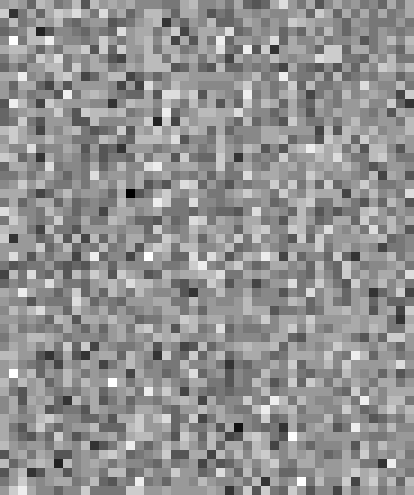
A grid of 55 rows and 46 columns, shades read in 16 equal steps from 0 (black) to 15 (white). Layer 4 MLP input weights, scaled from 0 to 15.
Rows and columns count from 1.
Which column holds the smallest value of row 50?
11
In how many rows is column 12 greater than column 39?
19
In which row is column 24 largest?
29
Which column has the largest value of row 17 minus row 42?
35
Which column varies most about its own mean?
5
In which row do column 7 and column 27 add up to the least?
48
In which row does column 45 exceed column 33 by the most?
38
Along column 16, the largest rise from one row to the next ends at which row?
54
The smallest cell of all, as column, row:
15, 22
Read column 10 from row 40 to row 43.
3 10 7 11
